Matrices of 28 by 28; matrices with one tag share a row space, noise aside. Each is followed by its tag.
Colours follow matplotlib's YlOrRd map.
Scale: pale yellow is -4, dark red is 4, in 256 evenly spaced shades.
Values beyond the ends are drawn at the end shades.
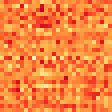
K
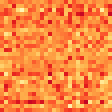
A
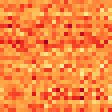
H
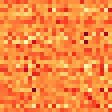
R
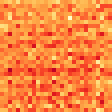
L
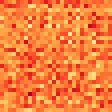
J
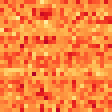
K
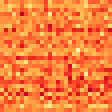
A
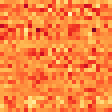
J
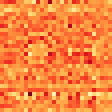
J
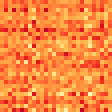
R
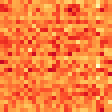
L
